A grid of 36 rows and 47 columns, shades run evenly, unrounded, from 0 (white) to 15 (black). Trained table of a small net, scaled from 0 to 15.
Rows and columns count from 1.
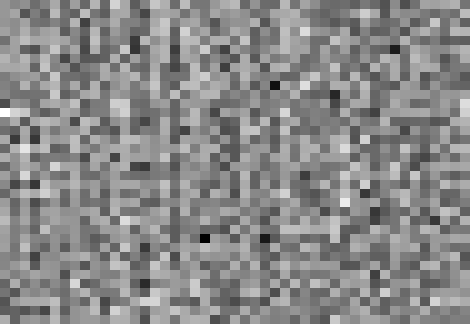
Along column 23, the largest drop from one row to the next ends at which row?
9
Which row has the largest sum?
15
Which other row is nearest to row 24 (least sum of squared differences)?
29
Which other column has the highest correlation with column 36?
4
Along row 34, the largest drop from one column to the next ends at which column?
44
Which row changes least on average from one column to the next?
31
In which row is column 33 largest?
24
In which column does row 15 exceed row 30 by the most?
12
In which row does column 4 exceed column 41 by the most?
23
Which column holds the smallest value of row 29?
17
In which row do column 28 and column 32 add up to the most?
10
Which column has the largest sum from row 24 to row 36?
27
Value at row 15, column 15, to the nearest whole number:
8
